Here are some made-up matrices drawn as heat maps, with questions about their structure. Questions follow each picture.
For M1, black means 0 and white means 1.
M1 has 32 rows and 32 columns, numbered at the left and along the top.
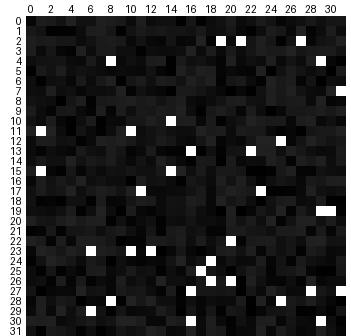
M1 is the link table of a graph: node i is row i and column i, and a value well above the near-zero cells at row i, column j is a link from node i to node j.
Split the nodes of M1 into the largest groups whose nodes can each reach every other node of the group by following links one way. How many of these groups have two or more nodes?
1
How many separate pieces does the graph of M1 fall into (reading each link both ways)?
5
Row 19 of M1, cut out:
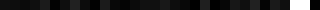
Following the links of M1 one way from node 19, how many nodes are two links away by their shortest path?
2
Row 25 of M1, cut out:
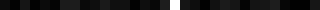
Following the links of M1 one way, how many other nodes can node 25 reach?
8
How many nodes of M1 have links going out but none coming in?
7
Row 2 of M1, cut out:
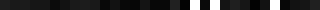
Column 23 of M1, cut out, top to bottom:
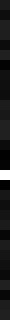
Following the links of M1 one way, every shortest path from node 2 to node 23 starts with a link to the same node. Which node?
node 27
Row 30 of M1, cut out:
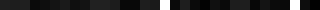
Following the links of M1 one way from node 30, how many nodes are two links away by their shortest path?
1
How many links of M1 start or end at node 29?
4
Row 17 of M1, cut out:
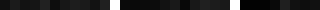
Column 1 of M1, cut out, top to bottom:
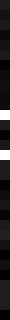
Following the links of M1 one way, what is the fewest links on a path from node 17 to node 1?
2
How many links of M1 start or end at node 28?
3
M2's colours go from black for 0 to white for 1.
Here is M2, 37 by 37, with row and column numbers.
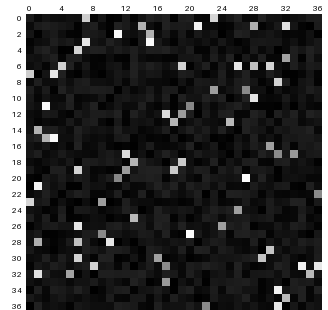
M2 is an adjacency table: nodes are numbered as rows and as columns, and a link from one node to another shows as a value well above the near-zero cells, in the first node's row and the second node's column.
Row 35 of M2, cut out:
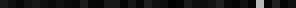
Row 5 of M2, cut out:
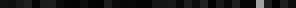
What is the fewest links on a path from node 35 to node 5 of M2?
2
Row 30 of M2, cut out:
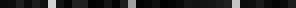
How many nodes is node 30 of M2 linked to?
3
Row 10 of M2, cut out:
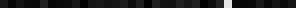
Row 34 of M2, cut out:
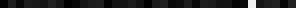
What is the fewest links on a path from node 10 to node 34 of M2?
7
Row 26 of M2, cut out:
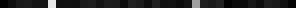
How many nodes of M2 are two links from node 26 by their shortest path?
4
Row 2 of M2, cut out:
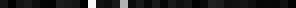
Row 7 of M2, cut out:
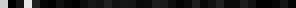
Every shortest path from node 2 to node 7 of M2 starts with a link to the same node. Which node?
node 15
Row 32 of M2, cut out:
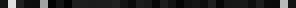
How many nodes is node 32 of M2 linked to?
3
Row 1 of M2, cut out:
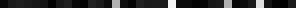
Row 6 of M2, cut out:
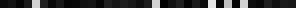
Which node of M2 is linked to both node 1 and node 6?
node 28
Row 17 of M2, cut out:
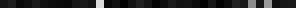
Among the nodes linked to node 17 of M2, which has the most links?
node 31
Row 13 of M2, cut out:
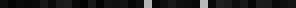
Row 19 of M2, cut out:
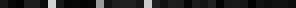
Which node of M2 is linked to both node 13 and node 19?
node 18
